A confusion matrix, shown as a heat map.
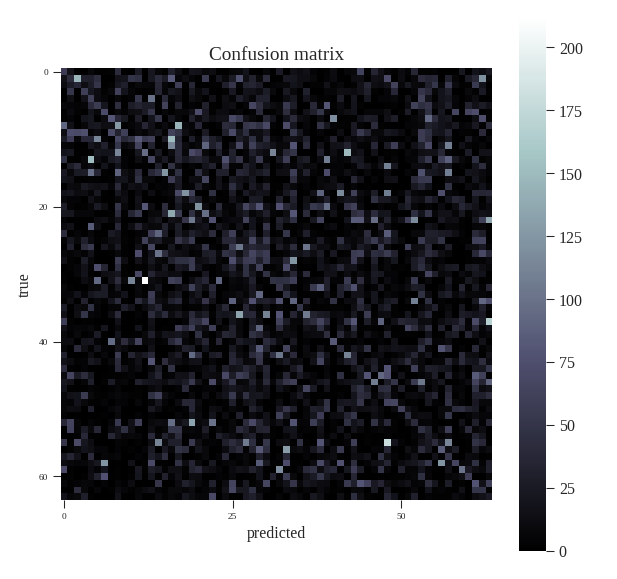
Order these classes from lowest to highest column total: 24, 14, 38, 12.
12, 24, 14, 38
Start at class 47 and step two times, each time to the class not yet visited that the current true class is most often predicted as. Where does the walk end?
26
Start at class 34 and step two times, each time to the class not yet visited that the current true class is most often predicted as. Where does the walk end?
19
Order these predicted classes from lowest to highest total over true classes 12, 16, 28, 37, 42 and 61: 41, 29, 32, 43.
41, 29, 32, 43
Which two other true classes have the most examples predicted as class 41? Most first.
18, 58
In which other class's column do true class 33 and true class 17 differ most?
29
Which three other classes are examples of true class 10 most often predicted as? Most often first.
16, 5, 11
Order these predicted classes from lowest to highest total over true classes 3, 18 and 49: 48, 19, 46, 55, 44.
55, 46, 44, 19, 48
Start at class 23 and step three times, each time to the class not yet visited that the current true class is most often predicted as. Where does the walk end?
39
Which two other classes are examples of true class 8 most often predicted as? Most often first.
17, 0
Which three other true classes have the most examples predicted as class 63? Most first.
37, 22, 46
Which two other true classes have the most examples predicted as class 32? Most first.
59, 42
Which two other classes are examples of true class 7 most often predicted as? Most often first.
40, 54
